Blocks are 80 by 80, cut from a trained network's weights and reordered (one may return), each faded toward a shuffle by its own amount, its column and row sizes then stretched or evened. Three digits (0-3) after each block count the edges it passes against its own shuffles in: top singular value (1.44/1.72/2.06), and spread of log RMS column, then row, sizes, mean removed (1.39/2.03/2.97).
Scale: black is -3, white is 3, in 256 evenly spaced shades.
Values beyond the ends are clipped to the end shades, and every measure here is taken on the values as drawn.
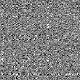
2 1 2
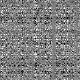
2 3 2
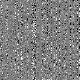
0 3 0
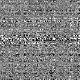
1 2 3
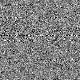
0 0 2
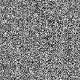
1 1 1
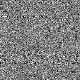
0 0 2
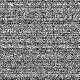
3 1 1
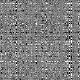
2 3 2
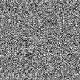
2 0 1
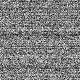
2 0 0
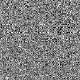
1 2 2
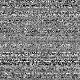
2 0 3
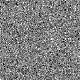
1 1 0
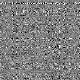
2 2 3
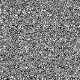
0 0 2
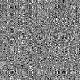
3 1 1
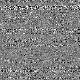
0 1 3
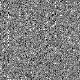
0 2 0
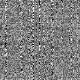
0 3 0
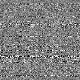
2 0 3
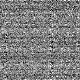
2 2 1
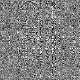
0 3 2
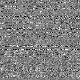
2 0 3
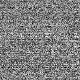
1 1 2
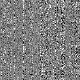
1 3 0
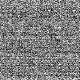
1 2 1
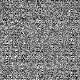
1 2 1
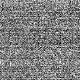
2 2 0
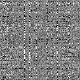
1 3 2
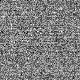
0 1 1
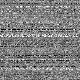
3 0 3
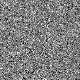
1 1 0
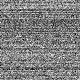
3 0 0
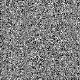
0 2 1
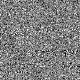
0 0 2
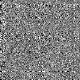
1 2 2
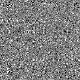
1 1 1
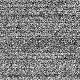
2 1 0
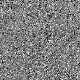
1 1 0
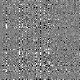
2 3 2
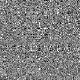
2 1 2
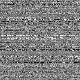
2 0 3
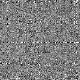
1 2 2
